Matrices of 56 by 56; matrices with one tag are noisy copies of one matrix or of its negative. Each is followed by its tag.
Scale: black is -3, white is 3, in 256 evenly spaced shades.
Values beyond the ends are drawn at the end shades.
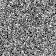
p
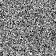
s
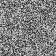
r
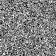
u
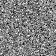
u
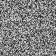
s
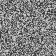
u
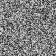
r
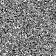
u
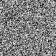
s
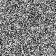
p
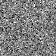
r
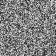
p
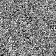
u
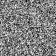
p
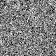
p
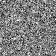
s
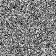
p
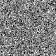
p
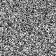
r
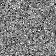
p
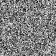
r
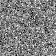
p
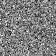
s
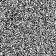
s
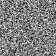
u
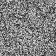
p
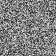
u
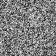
p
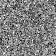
p
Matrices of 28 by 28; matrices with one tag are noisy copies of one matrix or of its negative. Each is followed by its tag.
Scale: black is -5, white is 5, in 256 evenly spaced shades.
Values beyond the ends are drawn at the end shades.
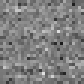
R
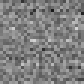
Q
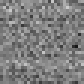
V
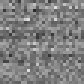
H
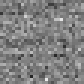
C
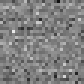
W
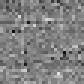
V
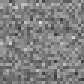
W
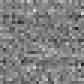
Q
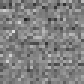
H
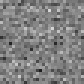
R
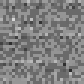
W
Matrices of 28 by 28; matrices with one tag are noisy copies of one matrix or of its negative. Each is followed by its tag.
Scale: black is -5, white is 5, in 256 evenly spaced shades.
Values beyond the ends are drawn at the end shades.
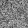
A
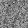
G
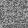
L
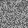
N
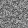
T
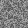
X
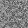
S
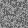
T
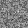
X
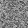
S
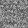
L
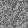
G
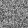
L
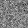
N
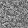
T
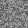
S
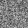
N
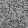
A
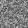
X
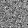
T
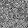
A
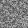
T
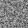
T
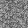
S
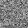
L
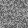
L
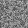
S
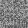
L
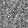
G
